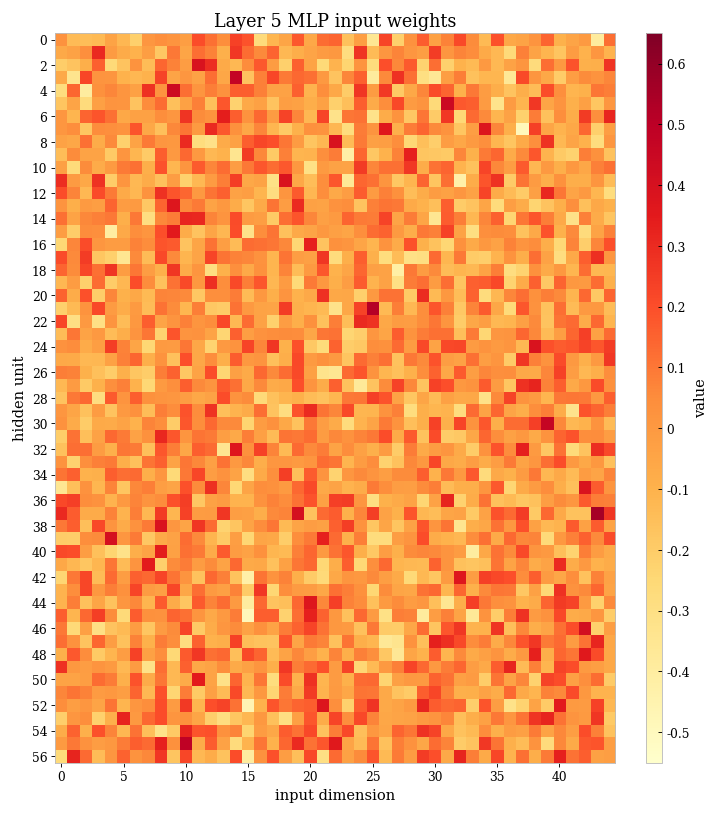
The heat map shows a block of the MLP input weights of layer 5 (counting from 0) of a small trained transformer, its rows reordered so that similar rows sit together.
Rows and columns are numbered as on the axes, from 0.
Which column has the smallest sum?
15
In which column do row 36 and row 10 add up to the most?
31
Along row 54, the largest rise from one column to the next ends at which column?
10
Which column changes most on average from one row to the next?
39
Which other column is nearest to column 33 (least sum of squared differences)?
5
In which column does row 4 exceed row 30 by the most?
9
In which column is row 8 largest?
22
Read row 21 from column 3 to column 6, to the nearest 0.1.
0.2 0 -0.1 0
